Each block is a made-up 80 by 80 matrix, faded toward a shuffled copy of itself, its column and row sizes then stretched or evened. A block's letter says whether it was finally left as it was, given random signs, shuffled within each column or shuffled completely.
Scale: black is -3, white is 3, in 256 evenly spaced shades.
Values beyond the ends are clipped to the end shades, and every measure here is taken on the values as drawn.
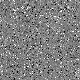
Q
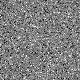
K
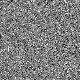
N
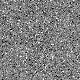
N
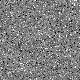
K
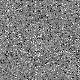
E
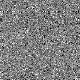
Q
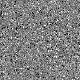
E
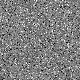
K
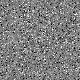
N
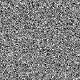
Q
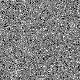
N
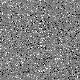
E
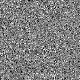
Q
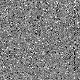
E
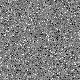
K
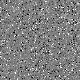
Q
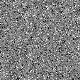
K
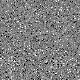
E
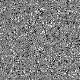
Q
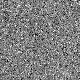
K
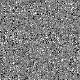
E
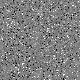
N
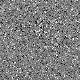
E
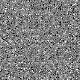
Q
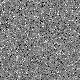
K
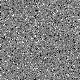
N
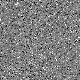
N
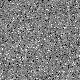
K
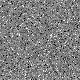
K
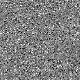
Q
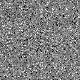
Q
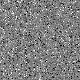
N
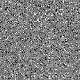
Q
